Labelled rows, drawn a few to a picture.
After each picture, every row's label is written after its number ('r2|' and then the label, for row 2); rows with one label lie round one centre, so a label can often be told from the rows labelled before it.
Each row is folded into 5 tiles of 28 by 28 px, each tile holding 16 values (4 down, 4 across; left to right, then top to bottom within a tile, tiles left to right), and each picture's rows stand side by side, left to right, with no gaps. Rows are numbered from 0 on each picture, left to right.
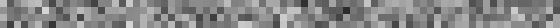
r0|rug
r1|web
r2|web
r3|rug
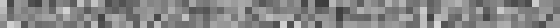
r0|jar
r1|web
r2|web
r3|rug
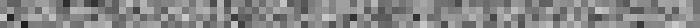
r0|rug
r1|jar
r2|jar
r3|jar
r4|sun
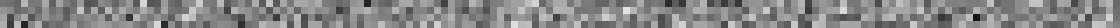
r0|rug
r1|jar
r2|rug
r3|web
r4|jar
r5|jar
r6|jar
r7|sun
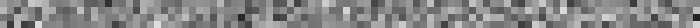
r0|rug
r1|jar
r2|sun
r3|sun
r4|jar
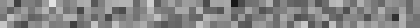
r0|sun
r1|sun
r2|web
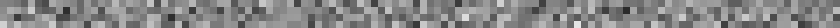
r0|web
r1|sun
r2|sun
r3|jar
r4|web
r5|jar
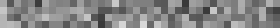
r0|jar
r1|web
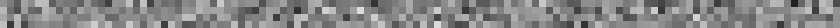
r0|rug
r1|jar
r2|rug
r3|web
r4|rug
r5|sun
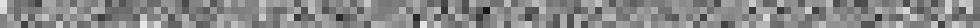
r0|jar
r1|web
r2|web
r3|web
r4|rug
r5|sun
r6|sun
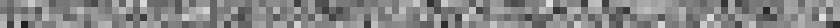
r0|rug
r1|jar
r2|web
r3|rug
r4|web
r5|web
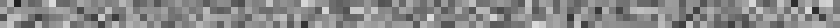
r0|sun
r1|sun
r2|rug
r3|sun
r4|rug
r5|sun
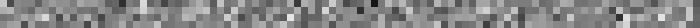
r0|jar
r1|jar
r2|sun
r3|jar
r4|sun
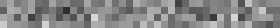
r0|web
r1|web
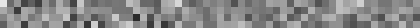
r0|jar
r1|rug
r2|jar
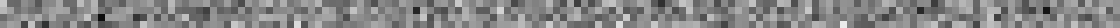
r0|jar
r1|web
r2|rug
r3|rug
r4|sun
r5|sun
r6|sun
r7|web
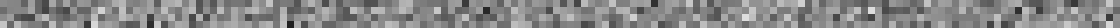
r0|web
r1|rug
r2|rug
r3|web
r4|sun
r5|jar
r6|web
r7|rug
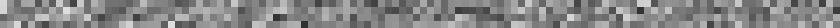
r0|jar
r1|jar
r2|jar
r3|web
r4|sun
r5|rug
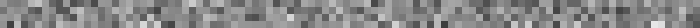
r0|rug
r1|sun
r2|sun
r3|rug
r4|web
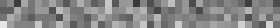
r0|sun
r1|rug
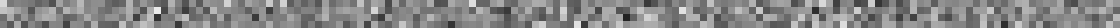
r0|jar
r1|web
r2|jar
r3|sun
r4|rug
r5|sun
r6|web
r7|rug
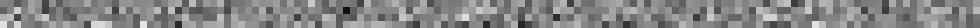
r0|web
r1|web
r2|web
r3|jar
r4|jar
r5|sun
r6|web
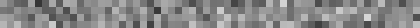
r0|web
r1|rug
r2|jar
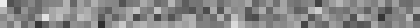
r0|jar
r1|web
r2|jar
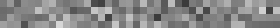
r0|sun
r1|web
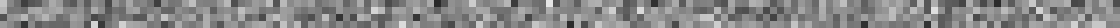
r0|jar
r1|sun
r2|jar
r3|sun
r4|rug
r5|web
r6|jar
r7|sun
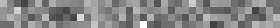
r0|web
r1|sun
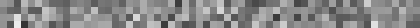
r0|rug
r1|jar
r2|web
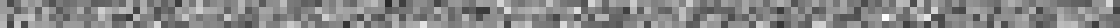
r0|rug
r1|jar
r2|jar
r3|web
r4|web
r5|sun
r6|jar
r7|rug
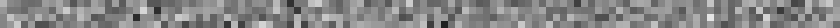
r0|jar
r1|jar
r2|rug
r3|rug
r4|sun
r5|sun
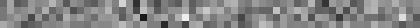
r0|sun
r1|jar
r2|web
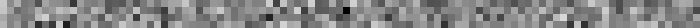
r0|jar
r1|rug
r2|web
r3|rug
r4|rug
